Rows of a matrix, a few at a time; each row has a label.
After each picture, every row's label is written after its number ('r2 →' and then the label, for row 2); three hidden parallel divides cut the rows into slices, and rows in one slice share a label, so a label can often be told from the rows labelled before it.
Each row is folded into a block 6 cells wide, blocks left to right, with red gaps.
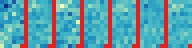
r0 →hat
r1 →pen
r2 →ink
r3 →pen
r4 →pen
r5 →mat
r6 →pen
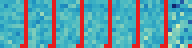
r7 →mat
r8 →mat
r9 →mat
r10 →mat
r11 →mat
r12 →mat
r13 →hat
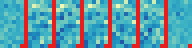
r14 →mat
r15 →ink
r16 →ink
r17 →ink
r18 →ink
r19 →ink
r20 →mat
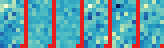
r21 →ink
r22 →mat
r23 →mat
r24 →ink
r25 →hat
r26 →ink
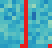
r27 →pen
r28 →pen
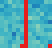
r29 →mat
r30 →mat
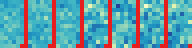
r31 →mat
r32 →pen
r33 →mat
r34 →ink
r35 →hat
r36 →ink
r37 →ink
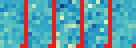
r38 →mat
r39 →pen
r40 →hat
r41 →ink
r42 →mat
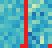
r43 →pen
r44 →ink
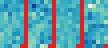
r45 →mat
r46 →hat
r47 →mat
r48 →ink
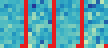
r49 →mat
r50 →hat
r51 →mat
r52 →hat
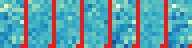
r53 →ink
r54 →pen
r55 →pen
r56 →mat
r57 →ink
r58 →pen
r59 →ink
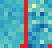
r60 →mat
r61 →ink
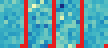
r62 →pen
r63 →ink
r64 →hat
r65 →pen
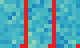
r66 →pen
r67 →mat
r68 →pen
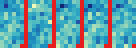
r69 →hat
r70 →ink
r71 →hat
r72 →hat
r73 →hat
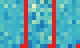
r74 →pen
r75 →ink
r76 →pen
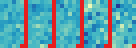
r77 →mat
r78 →mat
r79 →mat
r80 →ink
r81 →hat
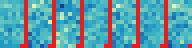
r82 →pen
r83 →ink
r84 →hat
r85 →mat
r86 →ink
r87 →pen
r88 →ink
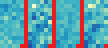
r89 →mat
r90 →ink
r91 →pen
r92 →ink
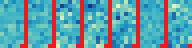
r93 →mat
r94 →mat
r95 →hat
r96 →hat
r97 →ink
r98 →mat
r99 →ink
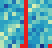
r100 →hat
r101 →ink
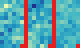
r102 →ink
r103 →hat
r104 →pen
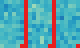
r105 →mat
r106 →pen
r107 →pen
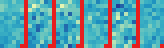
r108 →pen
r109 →ink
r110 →ink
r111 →mat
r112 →hat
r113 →mat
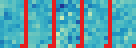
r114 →pen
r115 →mat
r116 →hat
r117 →mat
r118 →pen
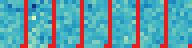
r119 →mat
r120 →hat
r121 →pen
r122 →mat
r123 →pen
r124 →mat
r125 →mat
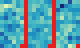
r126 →ink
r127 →pen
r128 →hat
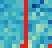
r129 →mat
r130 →hat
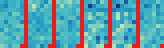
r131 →mat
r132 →pen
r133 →pen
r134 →hat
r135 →hat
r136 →mat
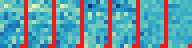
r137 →ink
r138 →ink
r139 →ink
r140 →hat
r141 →hat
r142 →pen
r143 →mat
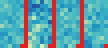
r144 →pen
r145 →hat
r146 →mat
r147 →pen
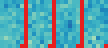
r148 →mat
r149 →mat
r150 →pen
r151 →mat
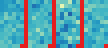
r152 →mat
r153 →mat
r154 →ink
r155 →pen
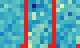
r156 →pen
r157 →hat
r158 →ink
